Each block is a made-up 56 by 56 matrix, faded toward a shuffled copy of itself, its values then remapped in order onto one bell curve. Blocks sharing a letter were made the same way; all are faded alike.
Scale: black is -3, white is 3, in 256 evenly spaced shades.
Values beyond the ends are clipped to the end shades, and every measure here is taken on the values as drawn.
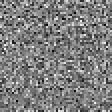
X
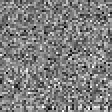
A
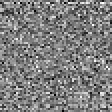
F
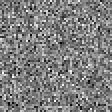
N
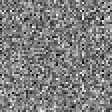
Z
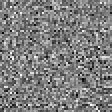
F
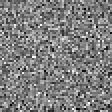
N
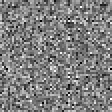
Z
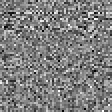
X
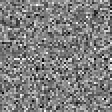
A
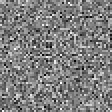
A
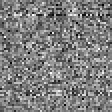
F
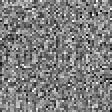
A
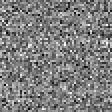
A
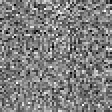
A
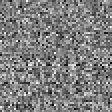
F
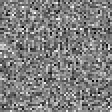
F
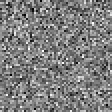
N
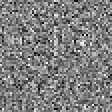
A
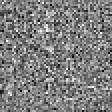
Z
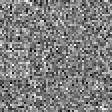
A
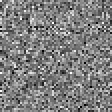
A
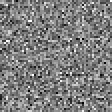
N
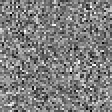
Z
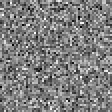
N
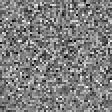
N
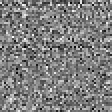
F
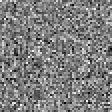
Z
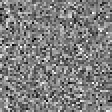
Z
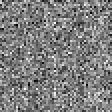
Z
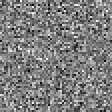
Z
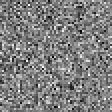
A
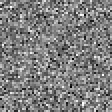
N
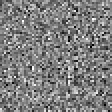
Z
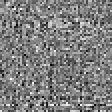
X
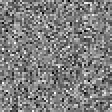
A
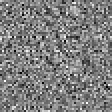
X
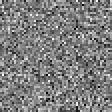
Z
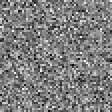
N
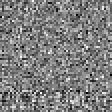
X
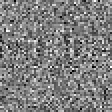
X
